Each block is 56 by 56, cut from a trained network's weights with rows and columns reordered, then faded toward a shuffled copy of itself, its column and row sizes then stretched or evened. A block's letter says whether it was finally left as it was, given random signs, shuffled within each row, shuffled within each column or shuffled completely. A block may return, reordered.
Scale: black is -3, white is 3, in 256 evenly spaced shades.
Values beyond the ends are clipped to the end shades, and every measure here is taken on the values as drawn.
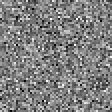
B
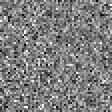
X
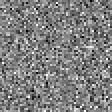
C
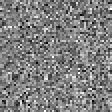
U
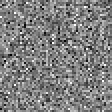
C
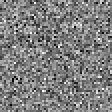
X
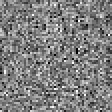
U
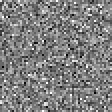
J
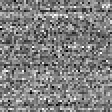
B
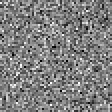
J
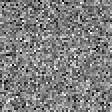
J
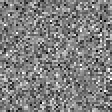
C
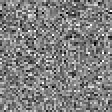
U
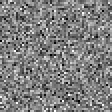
C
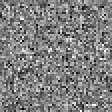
X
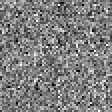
X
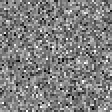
J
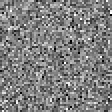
J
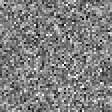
C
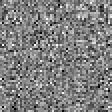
U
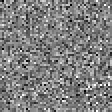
X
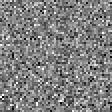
B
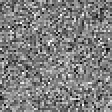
J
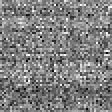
U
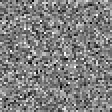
C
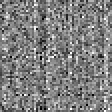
U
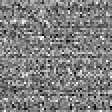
U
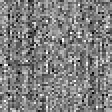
U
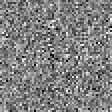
X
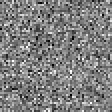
X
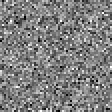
B
